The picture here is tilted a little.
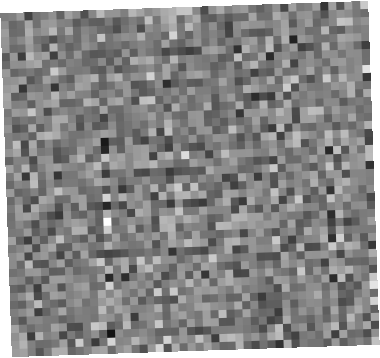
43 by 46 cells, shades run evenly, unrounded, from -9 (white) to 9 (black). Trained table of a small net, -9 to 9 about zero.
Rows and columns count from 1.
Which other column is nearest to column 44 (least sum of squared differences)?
1
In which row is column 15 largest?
34
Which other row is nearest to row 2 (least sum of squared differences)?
15
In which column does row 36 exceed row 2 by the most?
4
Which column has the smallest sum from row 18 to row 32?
28
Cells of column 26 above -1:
32
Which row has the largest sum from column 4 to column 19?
31
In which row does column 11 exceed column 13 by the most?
42
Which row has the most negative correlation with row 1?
21
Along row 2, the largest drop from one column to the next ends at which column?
19
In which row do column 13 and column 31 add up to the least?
27
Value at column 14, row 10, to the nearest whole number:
1
